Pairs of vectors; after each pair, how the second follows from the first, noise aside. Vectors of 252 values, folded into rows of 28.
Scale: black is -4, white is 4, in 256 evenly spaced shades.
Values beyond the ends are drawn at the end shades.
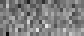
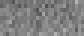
reversed, negated, shrunk.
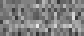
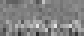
partly zeroed.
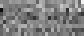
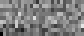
reversed, negated.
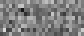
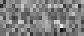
reversed, negated.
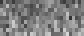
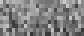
negated.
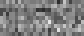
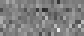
partly zeroed.
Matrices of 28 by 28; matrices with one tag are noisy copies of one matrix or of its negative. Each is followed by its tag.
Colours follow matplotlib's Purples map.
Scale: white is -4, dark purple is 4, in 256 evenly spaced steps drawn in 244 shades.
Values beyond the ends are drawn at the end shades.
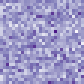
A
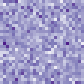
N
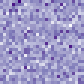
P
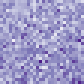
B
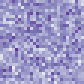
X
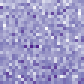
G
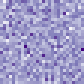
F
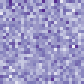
F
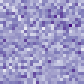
P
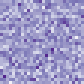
N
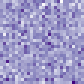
F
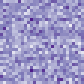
P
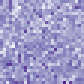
X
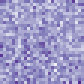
X
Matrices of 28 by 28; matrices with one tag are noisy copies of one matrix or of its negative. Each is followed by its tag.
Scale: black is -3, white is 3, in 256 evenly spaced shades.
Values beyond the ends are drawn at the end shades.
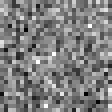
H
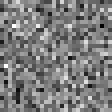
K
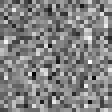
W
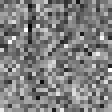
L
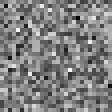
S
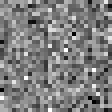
W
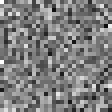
W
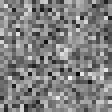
S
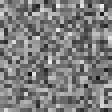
W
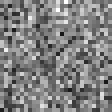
L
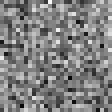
S
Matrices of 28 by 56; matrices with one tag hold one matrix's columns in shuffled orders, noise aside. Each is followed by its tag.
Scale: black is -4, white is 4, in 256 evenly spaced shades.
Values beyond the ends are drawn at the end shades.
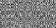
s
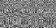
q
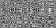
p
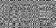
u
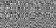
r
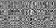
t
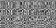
t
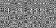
p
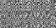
s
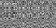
r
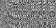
s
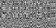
r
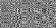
p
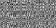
s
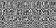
t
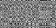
u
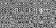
p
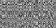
s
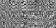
s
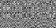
r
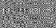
p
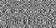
q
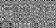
u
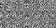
s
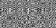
p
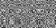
q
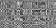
t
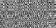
s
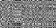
u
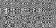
p
